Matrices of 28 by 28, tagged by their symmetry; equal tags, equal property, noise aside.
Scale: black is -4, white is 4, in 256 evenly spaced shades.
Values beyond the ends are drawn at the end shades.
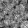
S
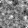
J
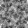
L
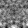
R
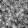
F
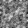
L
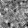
F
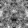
R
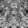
R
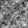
S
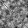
S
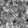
F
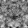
R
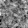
F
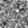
J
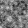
J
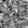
F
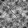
L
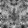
R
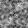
L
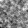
F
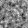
J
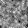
F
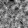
F
